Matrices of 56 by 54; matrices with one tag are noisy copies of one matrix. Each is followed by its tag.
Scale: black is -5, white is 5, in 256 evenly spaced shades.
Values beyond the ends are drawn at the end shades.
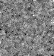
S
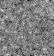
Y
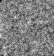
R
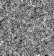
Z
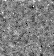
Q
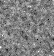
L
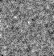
R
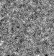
Z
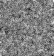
S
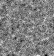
Z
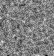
Z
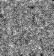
Q
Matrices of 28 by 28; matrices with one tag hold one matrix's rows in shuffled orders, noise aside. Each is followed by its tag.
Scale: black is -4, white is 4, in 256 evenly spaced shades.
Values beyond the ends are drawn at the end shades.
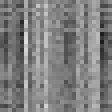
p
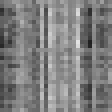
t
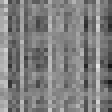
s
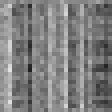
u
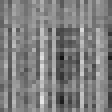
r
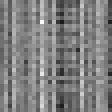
r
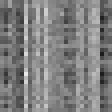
p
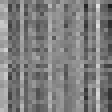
s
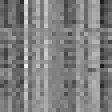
p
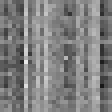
p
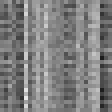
p
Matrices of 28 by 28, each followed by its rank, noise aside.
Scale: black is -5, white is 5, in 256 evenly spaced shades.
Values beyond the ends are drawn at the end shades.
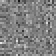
five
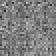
six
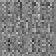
five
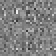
four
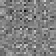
three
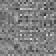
five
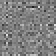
three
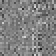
five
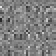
four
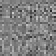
six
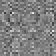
five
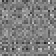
three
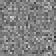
six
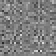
four
